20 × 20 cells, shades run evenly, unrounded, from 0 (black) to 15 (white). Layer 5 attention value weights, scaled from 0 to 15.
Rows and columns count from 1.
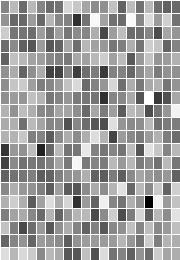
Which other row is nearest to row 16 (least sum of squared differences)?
20
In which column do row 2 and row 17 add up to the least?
14
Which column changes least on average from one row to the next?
2
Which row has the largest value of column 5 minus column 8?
10
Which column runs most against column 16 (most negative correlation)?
17
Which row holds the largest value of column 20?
9
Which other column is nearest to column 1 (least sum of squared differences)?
5
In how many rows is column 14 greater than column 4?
9
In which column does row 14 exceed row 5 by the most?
15
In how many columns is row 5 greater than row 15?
12
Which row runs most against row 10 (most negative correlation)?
11
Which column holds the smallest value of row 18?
3
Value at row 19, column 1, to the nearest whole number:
6
